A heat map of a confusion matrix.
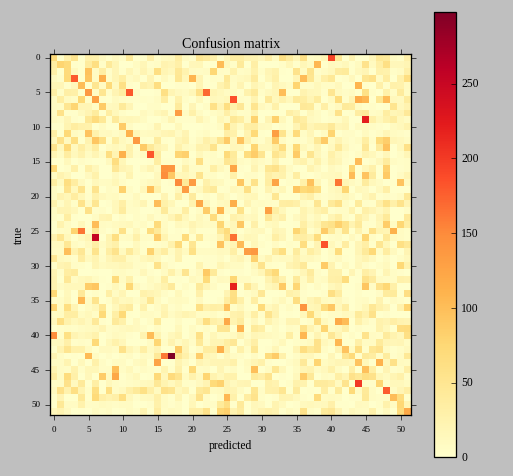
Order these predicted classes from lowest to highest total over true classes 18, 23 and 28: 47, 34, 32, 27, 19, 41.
34, 47, 19, 27, 32, 41
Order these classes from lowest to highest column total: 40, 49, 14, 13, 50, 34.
34, 13, 49, 14, 50, 40
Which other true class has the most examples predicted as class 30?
36
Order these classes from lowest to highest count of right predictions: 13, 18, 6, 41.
13, 41, 6, 18
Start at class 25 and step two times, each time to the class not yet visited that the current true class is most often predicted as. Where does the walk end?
44
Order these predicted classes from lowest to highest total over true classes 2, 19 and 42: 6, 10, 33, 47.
33, 6, 47, 10
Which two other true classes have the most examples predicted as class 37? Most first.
18, 19
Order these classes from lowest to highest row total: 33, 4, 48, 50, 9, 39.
50, 39, 4, 9, 33, 48
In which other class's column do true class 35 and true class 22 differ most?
31
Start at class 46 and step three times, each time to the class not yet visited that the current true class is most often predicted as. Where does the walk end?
29
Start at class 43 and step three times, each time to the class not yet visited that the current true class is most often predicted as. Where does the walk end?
26
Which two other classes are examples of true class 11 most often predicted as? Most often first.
32, 5
